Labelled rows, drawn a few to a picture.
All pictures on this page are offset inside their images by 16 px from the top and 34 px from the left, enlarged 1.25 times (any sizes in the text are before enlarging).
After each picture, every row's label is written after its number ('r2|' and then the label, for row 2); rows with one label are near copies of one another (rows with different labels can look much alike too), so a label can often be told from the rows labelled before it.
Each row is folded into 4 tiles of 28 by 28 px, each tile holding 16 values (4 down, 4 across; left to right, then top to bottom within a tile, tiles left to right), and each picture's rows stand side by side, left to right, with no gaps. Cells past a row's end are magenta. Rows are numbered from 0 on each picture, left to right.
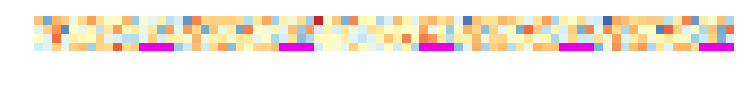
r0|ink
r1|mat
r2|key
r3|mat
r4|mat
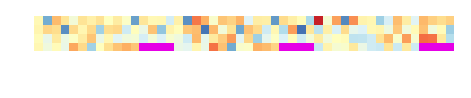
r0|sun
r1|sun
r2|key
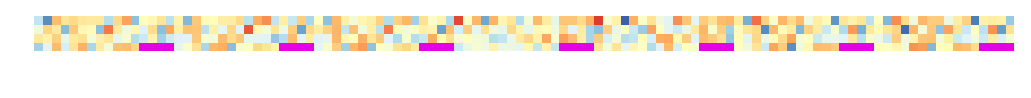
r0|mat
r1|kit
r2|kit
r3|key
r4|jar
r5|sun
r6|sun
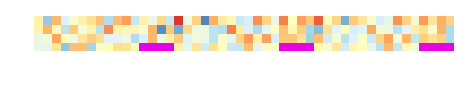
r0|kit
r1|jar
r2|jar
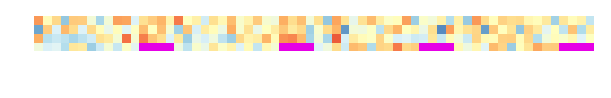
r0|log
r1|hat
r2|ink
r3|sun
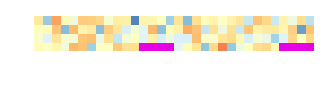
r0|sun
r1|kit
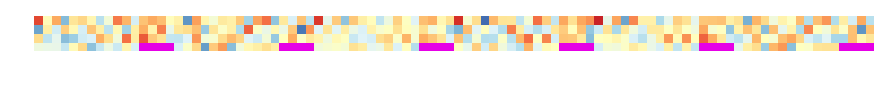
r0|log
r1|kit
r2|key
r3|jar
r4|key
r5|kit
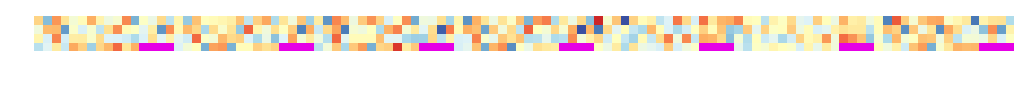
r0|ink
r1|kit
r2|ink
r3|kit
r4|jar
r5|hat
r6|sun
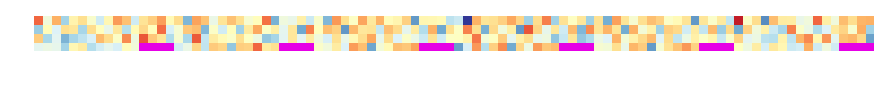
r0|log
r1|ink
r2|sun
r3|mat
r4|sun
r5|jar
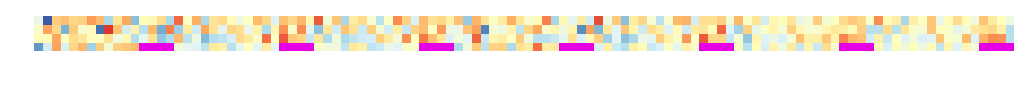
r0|mat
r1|log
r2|log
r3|ink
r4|log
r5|hat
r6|hat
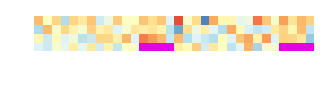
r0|hat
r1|jar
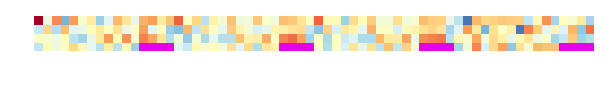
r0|key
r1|hat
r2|hat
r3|mat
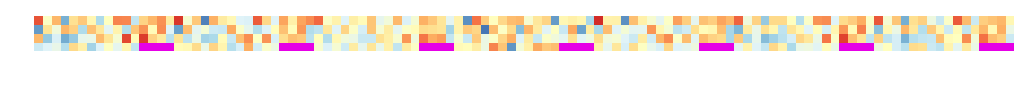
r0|log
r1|jar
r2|hat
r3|sun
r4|jar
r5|log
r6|log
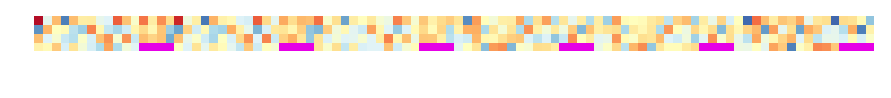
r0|jar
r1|jar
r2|jar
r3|kit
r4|kit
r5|sun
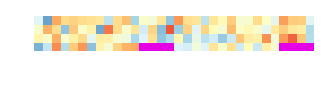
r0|mat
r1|hat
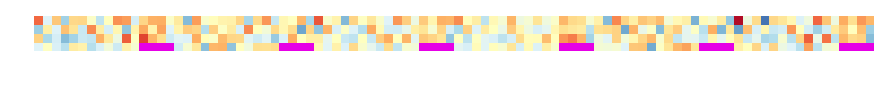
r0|log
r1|kit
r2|jar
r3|hat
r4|sun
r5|jar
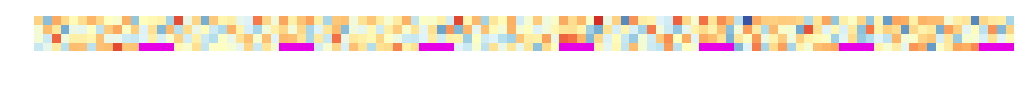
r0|ink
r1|jar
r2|ink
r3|hat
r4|jar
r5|mat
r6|sun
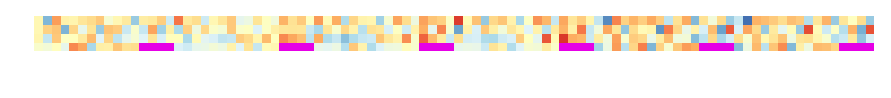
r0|sun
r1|hat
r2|log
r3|log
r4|mat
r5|mat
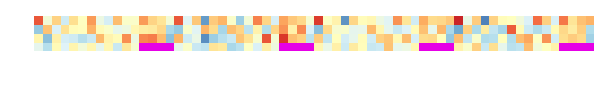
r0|hat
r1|log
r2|jar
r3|jar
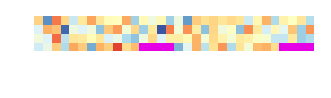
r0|ink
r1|mat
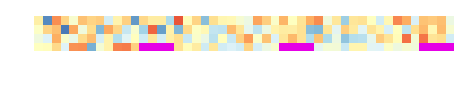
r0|sun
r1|jar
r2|log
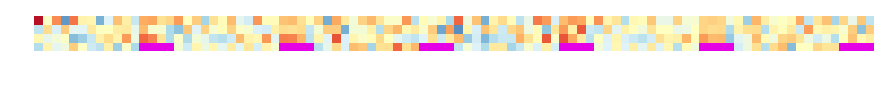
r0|key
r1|hat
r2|ink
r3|log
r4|hat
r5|kit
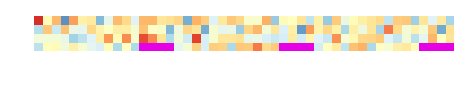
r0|key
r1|ink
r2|kit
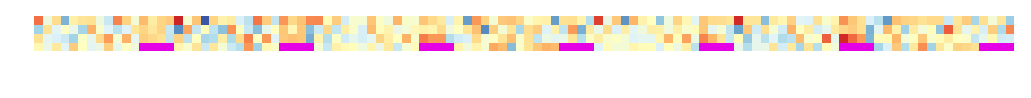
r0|jar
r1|jar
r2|hat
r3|sun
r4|key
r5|hat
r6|mat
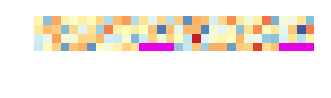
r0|kit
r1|ink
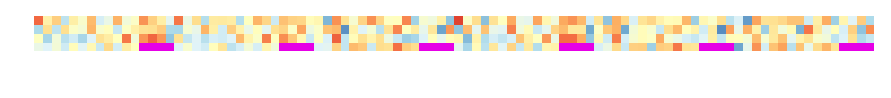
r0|hat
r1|log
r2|ink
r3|hat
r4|ink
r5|mat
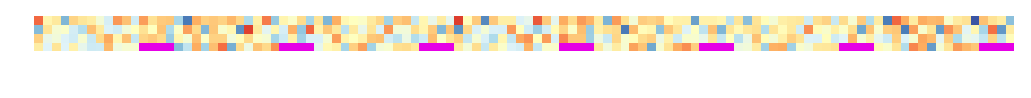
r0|jar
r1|mat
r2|kit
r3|jar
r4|sun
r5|kit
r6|sun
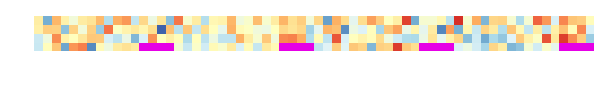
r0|kit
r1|hat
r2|ink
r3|log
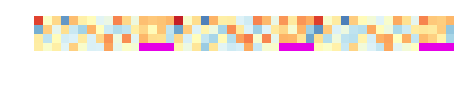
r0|jar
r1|jar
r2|jar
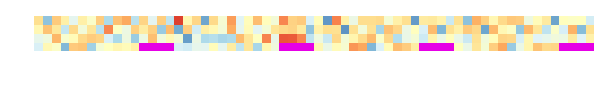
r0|kit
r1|hat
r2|sun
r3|sun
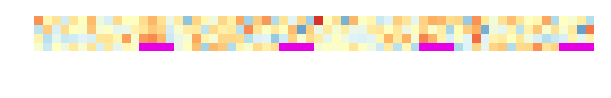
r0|hat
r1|kit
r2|key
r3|ink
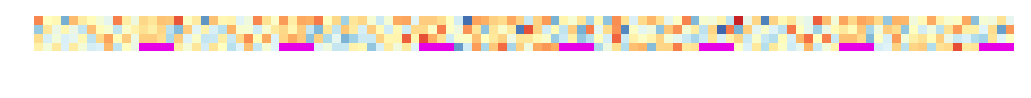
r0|jar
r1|jar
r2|log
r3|mat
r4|ink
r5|jar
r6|ink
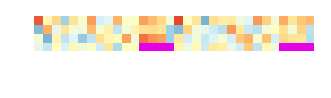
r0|hat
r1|jar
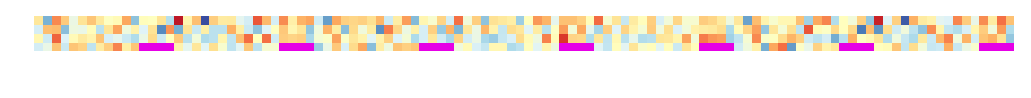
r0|ink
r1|jar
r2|mat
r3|log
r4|hat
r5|kit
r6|jar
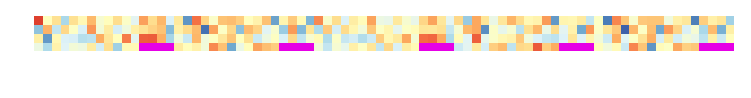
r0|hat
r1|sun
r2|hat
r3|ink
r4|sun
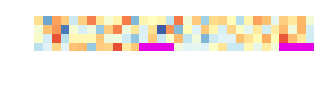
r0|ink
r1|log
